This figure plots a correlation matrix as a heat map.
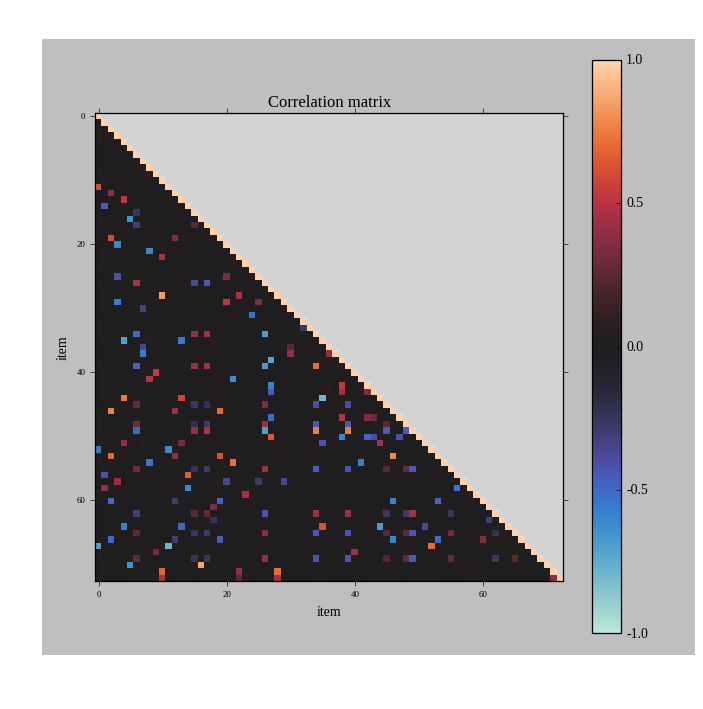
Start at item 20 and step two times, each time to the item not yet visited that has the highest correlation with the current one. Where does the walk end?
25
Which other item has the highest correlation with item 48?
26
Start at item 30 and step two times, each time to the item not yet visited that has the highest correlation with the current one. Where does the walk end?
36
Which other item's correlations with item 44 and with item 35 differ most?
4
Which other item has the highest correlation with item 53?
46
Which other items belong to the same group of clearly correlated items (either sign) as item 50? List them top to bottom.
27, 38, 42, 43, 47
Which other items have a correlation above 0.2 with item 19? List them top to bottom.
2, 12, 46, 53
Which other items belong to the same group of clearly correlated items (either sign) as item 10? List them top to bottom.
22, 28, 71, 72
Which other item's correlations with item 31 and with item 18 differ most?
24
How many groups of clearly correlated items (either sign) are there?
16
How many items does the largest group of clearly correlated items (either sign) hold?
13
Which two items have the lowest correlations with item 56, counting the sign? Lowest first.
58, 1
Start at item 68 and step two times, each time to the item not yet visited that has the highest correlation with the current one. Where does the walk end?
9
